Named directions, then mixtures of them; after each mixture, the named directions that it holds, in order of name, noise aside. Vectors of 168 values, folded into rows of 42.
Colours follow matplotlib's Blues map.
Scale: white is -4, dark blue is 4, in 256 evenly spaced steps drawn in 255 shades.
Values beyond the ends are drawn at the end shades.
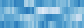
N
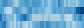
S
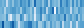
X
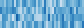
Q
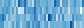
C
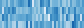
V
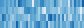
C, N, V.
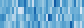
C.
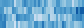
Q, S.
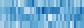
C, N.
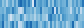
C, V, X.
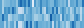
C, V, X.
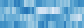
N.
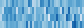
C, S, V.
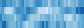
N, S.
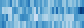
S, V, X.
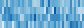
S, V, X.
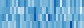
C, X.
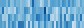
V.
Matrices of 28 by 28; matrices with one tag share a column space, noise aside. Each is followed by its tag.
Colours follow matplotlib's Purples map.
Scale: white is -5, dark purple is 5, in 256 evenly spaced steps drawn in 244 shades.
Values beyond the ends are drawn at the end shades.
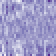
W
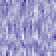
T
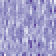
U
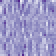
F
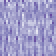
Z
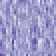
U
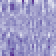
F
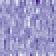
U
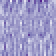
F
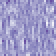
U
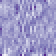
W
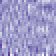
W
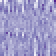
F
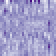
F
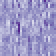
Z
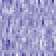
U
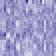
F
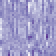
T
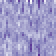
F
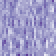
U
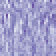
Z
